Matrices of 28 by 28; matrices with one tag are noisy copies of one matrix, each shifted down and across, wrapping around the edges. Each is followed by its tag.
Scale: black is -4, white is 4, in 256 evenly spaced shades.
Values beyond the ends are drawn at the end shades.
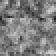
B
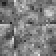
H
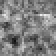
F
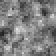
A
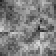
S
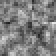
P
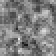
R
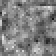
H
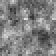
A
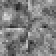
H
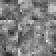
H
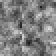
R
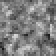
P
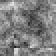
S
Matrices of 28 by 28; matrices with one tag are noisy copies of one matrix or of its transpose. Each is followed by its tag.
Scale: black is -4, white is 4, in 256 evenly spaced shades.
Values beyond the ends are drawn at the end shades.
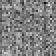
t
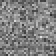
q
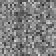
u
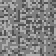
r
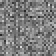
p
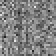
u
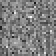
q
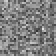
r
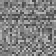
p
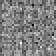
t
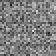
t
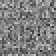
r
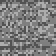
q
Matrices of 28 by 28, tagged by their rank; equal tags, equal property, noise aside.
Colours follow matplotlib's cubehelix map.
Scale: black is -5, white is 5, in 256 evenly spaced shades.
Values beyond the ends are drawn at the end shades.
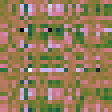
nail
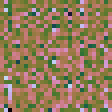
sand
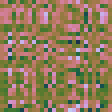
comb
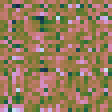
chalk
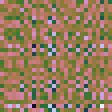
nail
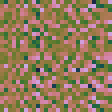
comb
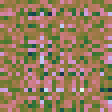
comb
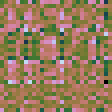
comb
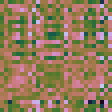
comb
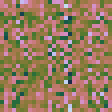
sand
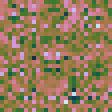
sand
